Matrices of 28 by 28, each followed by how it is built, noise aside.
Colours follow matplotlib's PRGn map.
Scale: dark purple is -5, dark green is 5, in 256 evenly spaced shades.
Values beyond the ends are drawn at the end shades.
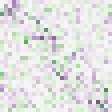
banded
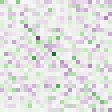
diagonal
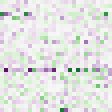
uneven rows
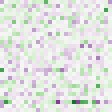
uneven rows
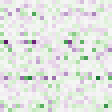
uneven rows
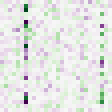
uneven columns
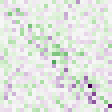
banded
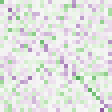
diagonal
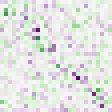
banded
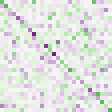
diagonal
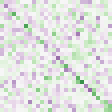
diagonal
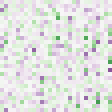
uneven columns
